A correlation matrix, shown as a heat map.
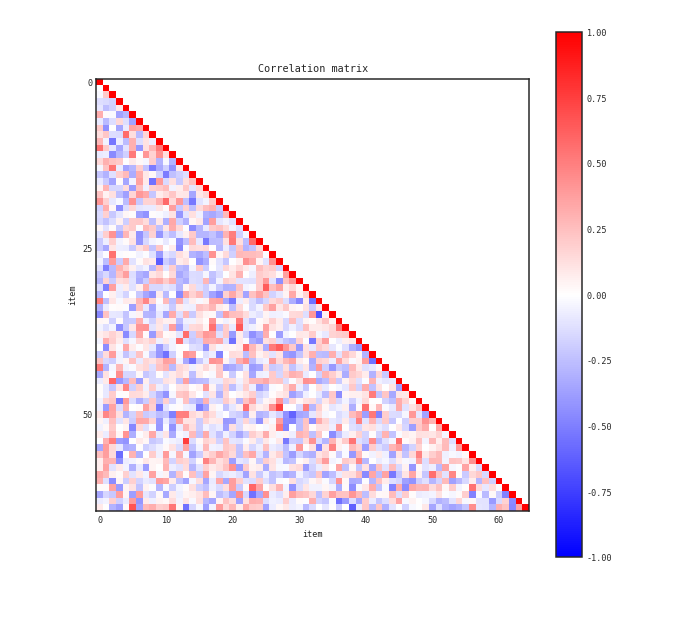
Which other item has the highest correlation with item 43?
0
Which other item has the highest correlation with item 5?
64
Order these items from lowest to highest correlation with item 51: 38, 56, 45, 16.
38, 45, 16, 56
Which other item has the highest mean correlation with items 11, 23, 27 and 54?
45
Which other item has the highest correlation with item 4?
8
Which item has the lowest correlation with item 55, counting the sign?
33
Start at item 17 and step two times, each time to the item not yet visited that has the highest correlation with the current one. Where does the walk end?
21
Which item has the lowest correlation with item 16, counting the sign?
24
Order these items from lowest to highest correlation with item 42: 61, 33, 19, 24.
61, 24, 19, 33
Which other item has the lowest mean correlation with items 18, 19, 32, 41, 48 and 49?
3
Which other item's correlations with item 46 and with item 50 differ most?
29
